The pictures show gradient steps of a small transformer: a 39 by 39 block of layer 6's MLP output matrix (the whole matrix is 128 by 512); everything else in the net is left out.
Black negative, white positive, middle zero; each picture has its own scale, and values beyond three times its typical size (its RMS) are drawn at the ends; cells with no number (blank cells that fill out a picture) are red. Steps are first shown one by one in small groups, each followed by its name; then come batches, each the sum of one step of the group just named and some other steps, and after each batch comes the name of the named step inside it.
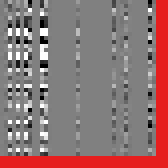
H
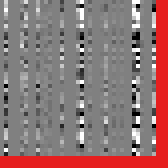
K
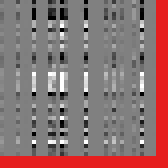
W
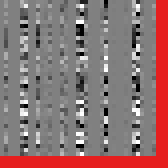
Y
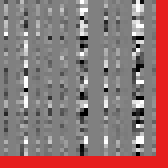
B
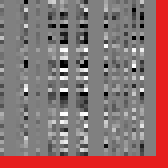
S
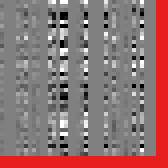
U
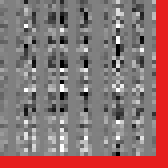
S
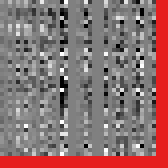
U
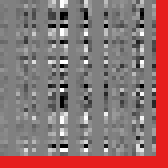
U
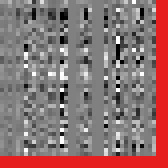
W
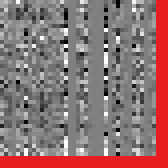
K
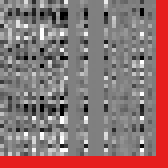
U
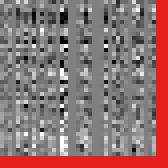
Y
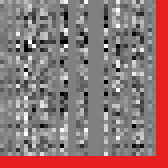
Y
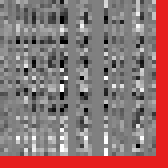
B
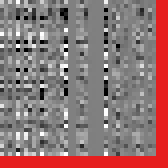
H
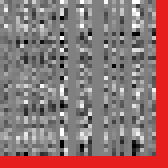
K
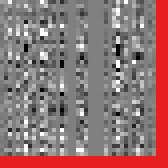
H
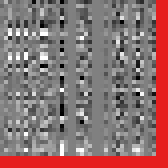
H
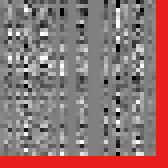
Y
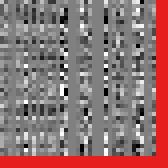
B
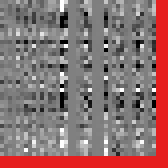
H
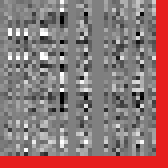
H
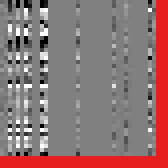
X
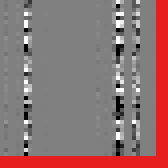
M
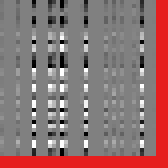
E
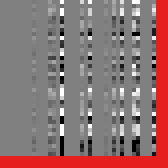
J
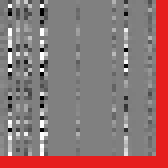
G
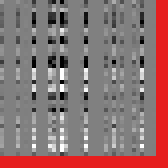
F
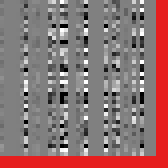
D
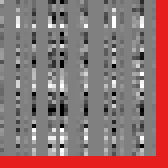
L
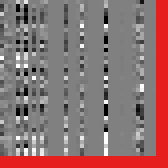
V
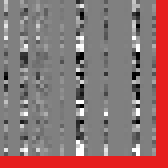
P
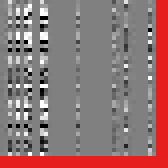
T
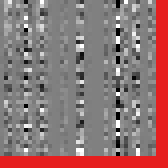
P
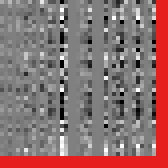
L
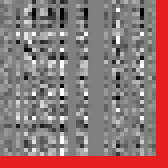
T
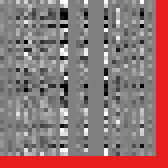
T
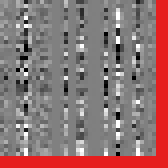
P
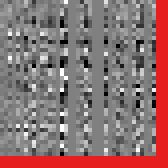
E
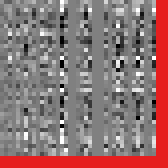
D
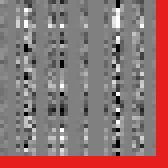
L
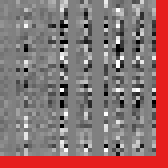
D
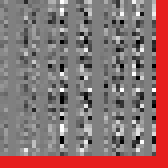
J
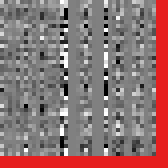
J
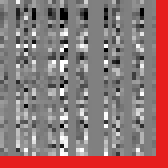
P
